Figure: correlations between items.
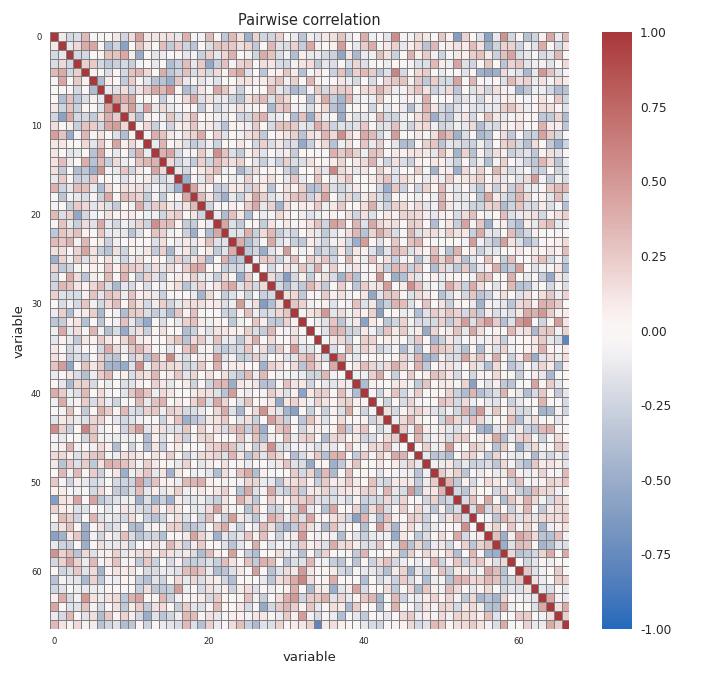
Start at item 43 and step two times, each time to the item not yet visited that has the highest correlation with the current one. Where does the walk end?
46
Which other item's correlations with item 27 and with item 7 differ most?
30
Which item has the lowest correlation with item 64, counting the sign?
27
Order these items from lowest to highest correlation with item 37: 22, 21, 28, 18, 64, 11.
18, 22, 64, 28, 21, 11
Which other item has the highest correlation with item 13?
21
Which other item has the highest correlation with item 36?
15
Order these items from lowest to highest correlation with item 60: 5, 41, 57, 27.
41, 27, 5, 57
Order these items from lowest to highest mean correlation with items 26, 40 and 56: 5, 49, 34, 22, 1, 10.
22, 1, 49, 5, 10, 34
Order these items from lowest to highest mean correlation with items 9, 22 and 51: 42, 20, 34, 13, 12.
20, 12, 34, 13, 42
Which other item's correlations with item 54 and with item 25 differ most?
23
